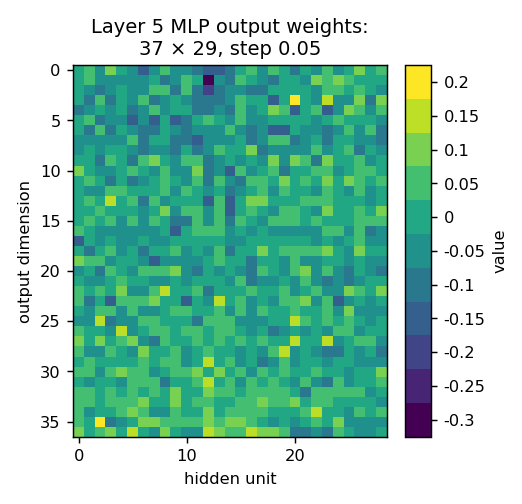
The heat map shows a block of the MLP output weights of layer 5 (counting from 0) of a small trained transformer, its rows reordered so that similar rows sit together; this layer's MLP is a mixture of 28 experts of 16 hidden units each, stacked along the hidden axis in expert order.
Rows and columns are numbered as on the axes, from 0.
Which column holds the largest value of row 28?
19
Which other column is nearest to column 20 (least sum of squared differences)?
23
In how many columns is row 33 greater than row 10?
16
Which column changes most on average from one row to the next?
7
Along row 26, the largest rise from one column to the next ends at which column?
4
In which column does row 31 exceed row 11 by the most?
12
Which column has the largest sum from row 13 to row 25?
13
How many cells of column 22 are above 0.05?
2
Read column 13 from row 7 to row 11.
-0.05 0.05 -0.05 -0.05 0.05
